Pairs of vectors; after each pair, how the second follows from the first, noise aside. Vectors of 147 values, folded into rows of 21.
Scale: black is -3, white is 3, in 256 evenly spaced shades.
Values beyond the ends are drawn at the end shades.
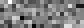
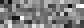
negated.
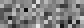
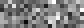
wrapped around, negated.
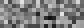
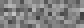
wrapped around, negated, shrunk.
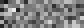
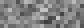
wrapped around, negated, shrunk.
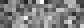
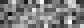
copied.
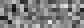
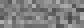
reversed, shrunk.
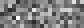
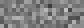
reversed, shrunk.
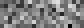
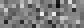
wrapped around, negated, partly zeroed.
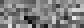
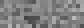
shrunk.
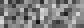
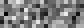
negated.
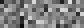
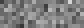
shrunk.
